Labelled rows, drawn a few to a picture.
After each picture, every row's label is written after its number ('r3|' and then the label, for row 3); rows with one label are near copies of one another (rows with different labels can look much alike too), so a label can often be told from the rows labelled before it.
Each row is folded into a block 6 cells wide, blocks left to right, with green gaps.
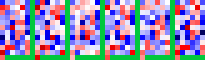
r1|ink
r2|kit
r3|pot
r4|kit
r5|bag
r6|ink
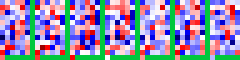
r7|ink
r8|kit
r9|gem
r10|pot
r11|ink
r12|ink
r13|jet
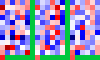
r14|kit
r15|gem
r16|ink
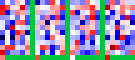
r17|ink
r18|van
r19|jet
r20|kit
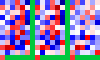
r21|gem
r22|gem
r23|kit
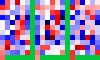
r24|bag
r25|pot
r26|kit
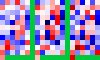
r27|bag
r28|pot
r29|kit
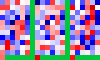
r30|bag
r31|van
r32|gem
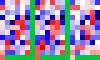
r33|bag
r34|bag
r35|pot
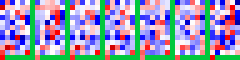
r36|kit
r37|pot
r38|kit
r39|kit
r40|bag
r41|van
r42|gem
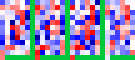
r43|pot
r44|ink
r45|gem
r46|jet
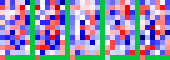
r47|gem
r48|gem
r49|pot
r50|jet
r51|ink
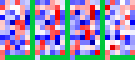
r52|bag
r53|jet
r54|jet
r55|kit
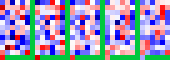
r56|kit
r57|van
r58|van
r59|pot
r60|jet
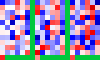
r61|van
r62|ink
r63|gem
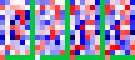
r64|pot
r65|jet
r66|ink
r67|ink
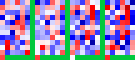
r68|bag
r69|van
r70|jet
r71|gem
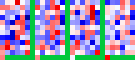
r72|bag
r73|gem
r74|jet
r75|van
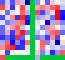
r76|gem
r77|jet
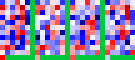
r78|gem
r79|ink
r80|bag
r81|jet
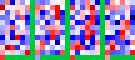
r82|kit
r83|jet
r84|gem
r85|bag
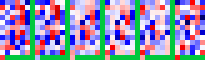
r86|gem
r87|jet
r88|pot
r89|pot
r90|ink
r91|van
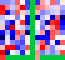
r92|ink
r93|bag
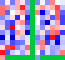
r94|ink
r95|jet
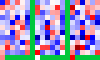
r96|bag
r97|ink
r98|kit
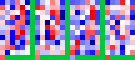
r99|gem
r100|pot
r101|jet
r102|van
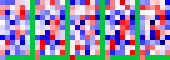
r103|jet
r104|bag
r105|van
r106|bag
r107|pot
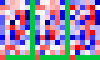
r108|pot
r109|pot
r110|gem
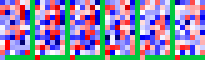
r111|jet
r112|gem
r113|gem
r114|ink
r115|bag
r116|van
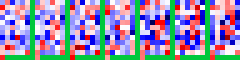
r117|kit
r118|bag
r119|kit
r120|ink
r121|bag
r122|gem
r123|pot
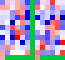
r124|pot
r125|bag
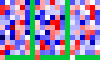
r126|ink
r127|bag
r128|jet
